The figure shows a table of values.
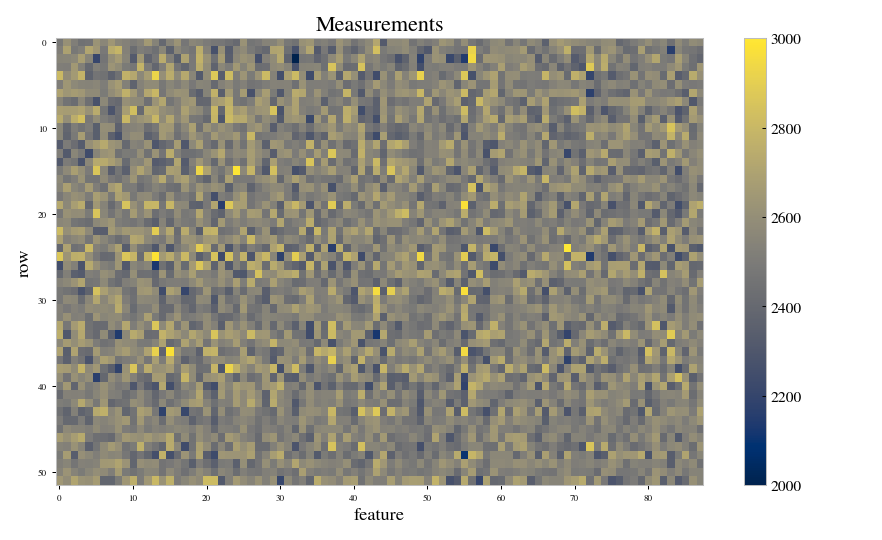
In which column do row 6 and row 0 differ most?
72
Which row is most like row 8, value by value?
38
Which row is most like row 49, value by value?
31
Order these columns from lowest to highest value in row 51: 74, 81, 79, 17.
79, 74, 17, 81
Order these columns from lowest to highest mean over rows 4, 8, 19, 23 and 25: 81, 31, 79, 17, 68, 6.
79, 6, 68, 81, 31, 17
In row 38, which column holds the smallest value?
8
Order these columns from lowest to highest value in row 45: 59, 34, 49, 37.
34, 49, 37, 59
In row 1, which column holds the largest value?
56
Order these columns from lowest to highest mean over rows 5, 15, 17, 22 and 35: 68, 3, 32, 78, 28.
32, 78, 28, 68, 3
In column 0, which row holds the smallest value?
26
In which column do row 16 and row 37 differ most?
37
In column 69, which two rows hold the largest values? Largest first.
24, 26
